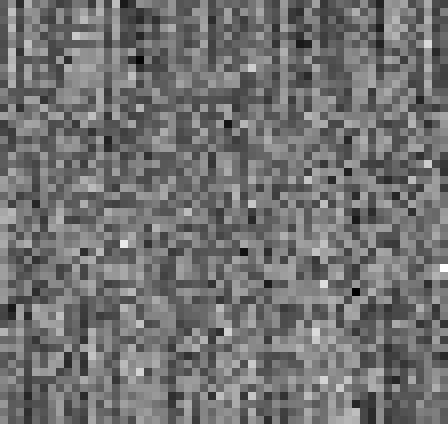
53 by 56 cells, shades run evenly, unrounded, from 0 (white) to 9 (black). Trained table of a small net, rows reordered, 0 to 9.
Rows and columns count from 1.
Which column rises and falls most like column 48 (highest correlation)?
55
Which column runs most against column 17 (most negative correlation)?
49
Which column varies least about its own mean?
33
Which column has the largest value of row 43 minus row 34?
56
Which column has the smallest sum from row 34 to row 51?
42
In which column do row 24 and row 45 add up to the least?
12
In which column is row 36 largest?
34
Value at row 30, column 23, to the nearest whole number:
4
